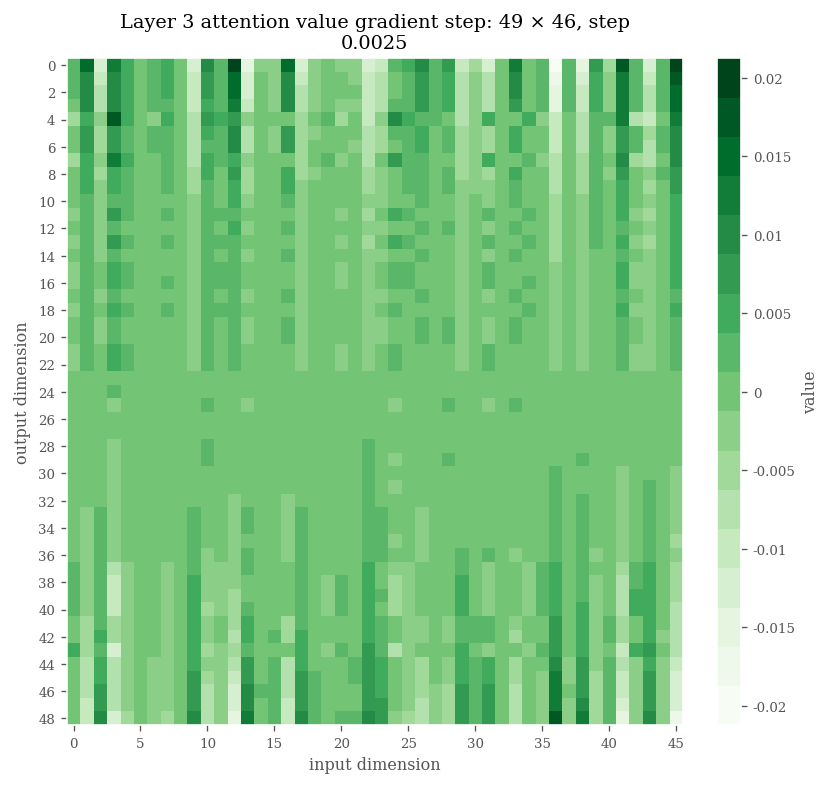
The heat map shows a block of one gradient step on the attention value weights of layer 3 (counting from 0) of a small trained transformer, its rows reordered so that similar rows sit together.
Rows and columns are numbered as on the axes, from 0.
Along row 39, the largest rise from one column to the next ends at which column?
42
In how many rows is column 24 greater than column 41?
17
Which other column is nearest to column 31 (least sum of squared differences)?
23
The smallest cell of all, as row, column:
0, 36
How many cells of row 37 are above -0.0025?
33
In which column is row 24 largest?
3
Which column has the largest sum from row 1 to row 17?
45
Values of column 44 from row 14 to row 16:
0 0 0
